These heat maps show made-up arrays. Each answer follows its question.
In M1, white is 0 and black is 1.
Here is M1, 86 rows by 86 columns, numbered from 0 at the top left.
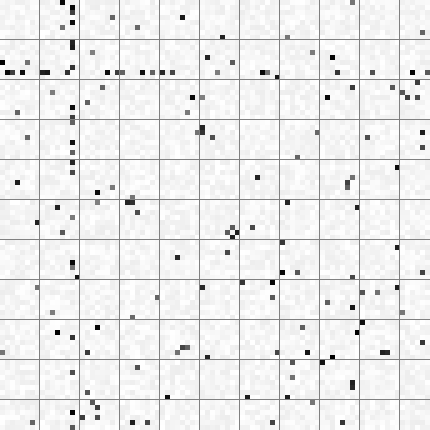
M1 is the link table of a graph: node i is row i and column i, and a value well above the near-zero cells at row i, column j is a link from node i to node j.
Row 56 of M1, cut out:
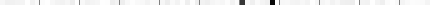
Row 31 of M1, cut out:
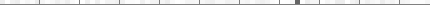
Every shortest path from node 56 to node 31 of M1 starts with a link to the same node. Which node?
node 54
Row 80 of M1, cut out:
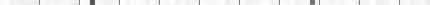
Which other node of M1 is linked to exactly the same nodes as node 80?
node 10
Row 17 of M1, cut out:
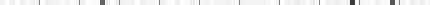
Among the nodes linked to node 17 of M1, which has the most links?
node 70
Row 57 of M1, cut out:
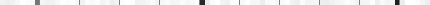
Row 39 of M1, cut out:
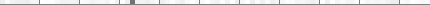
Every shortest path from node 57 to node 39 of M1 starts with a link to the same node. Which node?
node 40
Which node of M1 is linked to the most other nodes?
node 14
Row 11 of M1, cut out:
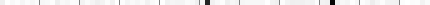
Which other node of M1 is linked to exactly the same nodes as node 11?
node 71
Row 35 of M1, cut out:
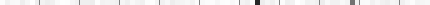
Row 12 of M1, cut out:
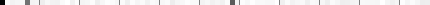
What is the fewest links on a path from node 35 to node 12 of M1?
3
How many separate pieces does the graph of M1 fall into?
7
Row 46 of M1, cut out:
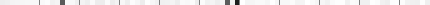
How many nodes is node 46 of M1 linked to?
3
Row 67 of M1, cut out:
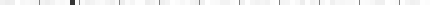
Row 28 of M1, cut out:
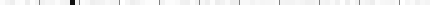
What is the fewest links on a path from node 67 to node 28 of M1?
2
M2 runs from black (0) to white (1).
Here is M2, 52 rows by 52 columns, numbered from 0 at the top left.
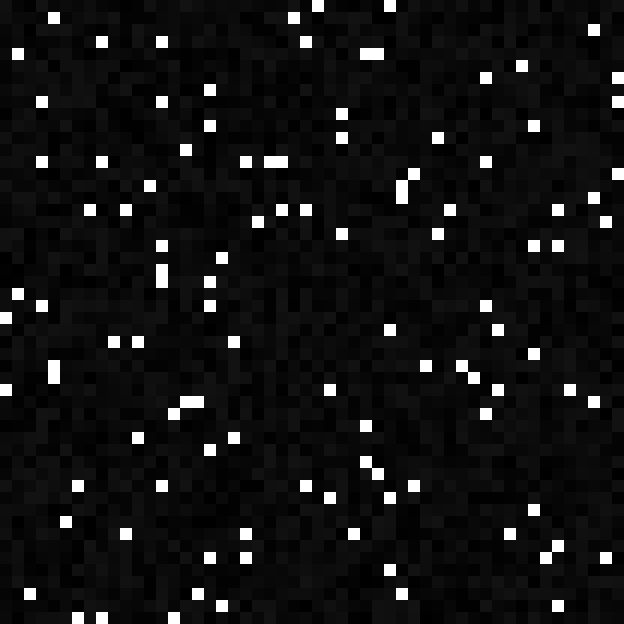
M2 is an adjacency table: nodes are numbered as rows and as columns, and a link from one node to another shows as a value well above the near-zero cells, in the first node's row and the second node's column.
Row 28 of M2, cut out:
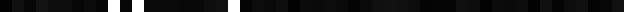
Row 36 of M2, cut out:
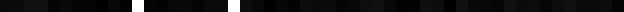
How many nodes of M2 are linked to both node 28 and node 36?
2
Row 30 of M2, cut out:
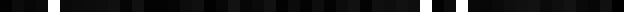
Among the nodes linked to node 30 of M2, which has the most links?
node 4
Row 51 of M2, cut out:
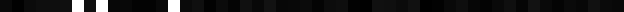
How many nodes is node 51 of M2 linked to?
3
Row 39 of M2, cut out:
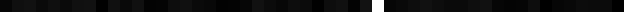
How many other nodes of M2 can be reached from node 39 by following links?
7
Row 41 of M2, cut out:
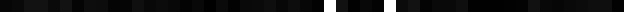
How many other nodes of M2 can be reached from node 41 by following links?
5
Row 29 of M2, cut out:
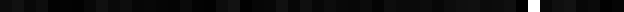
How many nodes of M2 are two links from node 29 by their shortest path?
3
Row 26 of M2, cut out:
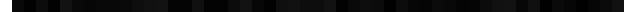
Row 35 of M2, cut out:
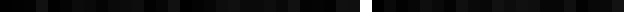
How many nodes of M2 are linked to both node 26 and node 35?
0
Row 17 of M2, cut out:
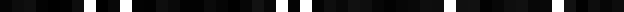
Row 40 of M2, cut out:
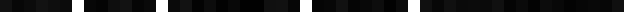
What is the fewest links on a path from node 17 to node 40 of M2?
2
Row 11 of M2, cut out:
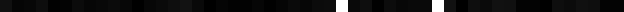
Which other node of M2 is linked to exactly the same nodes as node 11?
node 19
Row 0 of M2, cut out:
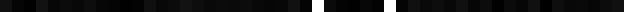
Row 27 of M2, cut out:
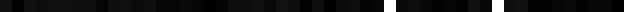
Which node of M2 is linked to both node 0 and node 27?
node 32
